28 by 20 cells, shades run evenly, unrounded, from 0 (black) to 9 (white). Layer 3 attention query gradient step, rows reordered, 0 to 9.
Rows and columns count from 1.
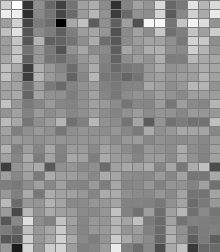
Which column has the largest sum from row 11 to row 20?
1
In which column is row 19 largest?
19
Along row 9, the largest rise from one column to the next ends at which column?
4
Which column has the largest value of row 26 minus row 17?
6
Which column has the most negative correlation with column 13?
17
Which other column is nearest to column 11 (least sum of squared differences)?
3
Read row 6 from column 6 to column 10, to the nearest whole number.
3 5 6 5 5
